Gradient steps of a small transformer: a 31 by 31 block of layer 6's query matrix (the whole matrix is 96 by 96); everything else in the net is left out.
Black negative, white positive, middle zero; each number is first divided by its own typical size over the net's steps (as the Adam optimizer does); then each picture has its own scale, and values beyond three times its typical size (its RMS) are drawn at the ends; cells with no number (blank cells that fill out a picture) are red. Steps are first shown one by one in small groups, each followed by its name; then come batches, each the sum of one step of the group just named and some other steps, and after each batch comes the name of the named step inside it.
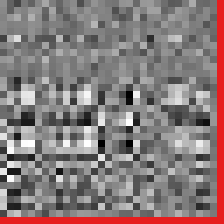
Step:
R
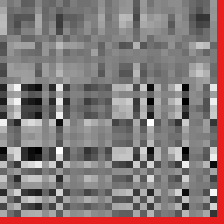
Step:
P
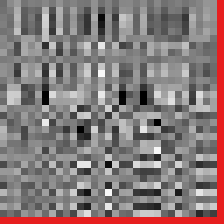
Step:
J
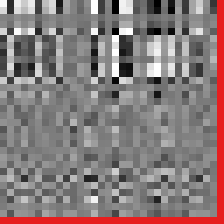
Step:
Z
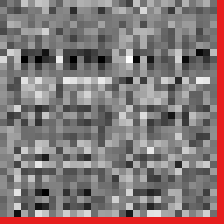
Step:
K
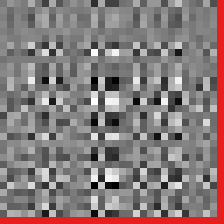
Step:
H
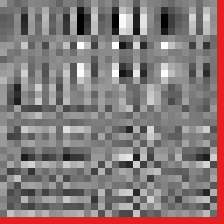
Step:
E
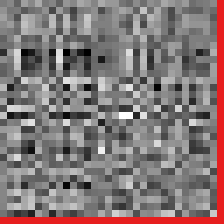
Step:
K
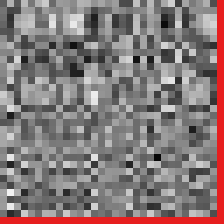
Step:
K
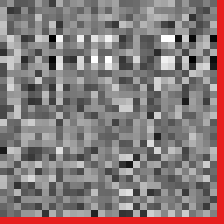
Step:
P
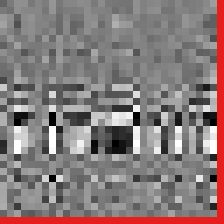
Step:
R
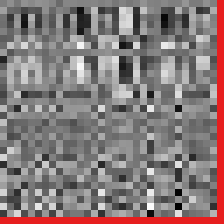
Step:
E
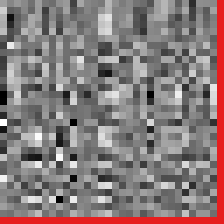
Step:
P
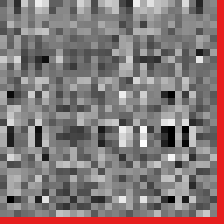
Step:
K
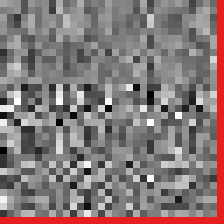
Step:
P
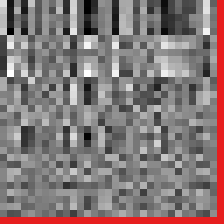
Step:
J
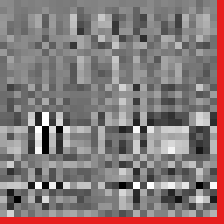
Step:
E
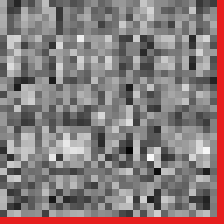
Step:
R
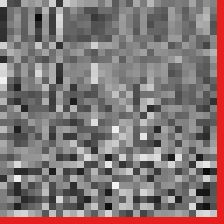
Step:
E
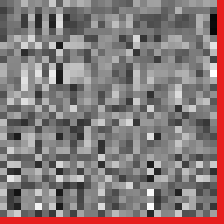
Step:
R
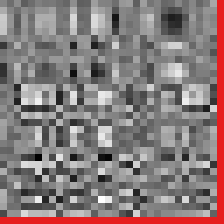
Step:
E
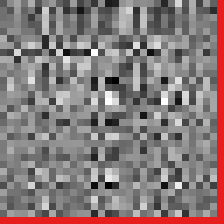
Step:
H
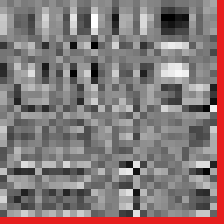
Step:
E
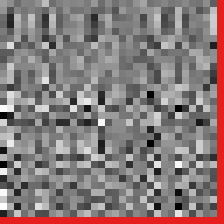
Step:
R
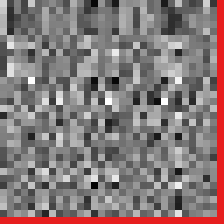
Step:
H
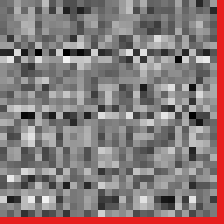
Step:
R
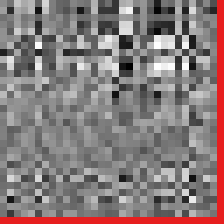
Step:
Z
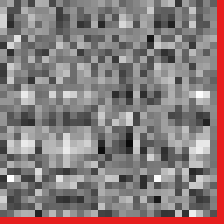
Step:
R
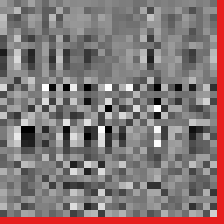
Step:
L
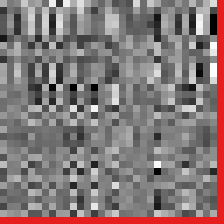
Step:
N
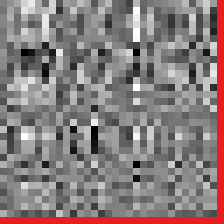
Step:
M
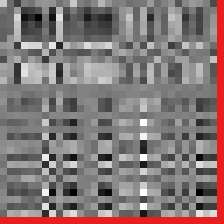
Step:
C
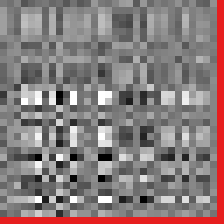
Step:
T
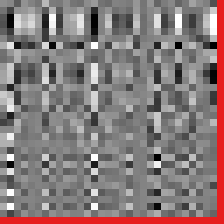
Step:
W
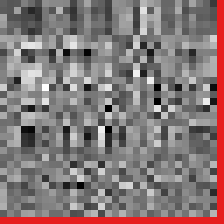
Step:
L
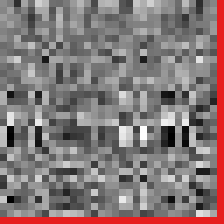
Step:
C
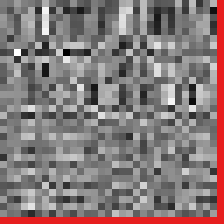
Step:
N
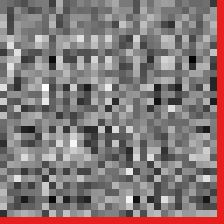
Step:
L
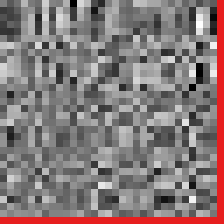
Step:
N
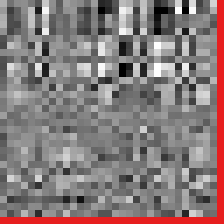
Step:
N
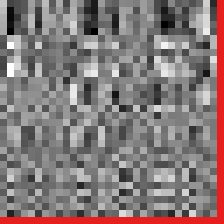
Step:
L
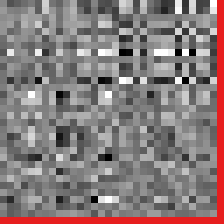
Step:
T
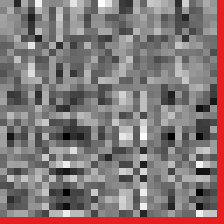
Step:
C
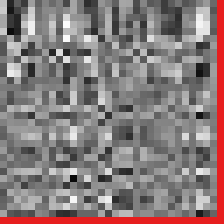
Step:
T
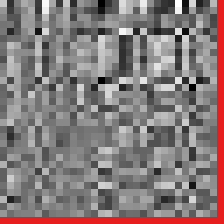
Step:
N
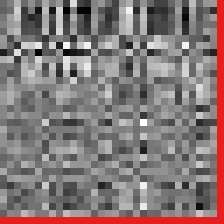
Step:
C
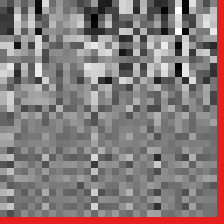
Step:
W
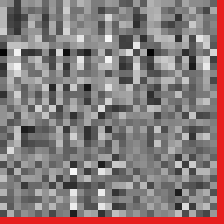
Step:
L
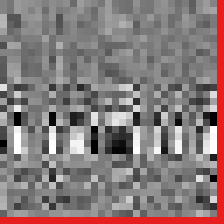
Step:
L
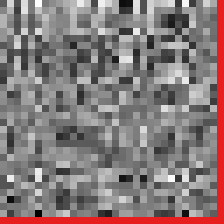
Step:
M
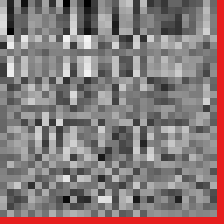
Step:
T
